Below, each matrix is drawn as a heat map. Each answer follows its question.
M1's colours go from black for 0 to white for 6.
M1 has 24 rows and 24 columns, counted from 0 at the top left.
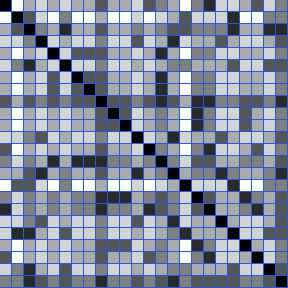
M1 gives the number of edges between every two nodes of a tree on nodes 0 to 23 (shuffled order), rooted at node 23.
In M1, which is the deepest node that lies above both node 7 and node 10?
8
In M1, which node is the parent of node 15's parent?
2
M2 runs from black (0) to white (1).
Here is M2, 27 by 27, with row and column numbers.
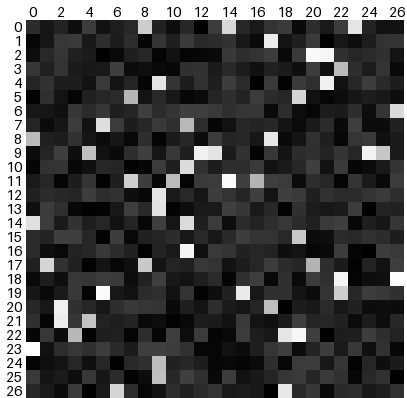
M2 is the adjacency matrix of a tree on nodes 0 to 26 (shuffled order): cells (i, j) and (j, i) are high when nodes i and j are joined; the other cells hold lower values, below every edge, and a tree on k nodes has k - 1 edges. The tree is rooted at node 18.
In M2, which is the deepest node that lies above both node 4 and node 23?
0
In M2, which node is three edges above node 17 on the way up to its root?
14
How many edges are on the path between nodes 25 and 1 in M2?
7
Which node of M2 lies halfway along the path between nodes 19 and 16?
7
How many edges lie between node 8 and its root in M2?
8
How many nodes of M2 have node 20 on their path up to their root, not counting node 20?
8
